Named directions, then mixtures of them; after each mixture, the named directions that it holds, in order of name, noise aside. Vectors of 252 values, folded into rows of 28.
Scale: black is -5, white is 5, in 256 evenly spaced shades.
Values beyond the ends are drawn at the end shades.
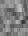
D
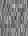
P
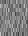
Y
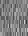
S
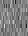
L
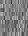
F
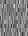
F, P, Y.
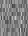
F, P.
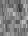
D.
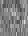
D, P, S.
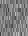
P, Y.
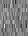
L.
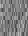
F.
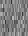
F.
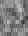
D.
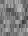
D.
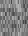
D, F.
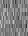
L.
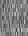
P, S.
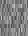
P.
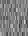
S, Y.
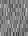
Y.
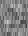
D, L, P.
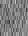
L, Y.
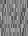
P, Y.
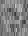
D, S.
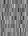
F, P.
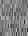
S.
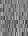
F, S.
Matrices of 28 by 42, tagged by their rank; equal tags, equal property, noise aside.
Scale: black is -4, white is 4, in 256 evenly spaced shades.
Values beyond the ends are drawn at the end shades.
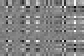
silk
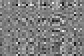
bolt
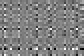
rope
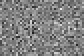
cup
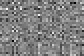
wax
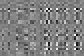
rope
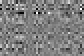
bolt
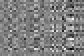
rope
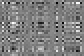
rope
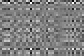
rope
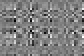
rope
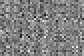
cup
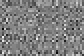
wax
